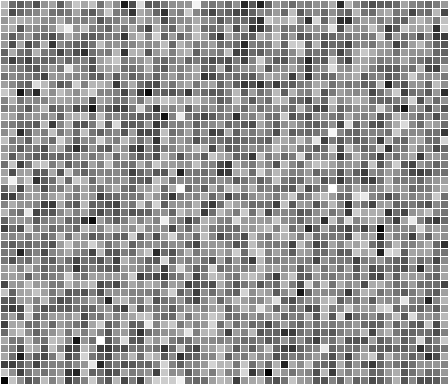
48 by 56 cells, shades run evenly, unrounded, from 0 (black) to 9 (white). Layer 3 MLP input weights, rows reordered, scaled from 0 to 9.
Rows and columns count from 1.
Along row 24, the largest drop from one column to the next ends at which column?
24
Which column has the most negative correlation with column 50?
3
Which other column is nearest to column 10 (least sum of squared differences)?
14
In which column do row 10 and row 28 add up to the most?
52
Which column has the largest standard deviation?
21
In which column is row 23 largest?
2
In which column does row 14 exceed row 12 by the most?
18
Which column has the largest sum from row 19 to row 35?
33
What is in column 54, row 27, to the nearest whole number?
7
